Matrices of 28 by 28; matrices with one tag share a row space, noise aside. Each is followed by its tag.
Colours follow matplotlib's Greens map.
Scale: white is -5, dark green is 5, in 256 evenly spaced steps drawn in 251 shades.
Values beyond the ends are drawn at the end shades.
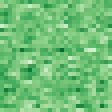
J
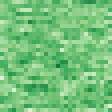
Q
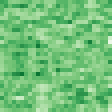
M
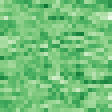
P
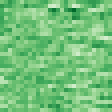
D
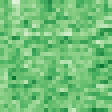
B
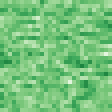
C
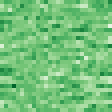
P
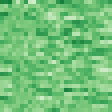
D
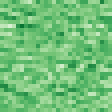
J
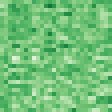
B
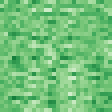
B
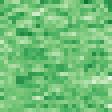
Q
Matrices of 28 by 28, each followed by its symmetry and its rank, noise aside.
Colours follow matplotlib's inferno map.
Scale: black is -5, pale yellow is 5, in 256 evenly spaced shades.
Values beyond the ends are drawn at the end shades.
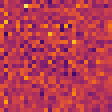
no symmetry, rank seven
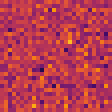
antisymmetric, rank eight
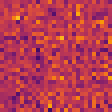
no symmetry, rank six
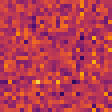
antisymmetric, rank six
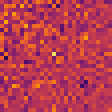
symmetric, rank six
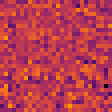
no symmetry, rank seven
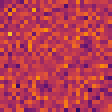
symmetric, rank eight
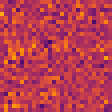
no symmetry, rank eight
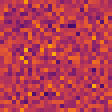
no symmetry, rank eight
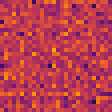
no symmetry, rank seven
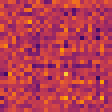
no symmetry, rank eight
